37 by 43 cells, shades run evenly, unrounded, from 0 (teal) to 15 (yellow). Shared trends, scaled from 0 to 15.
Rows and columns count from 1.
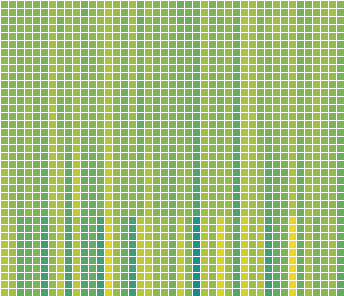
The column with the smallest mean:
25
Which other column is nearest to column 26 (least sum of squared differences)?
19
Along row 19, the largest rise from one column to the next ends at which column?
31
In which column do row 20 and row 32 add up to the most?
14
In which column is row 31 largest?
37
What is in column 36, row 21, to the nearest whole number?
7
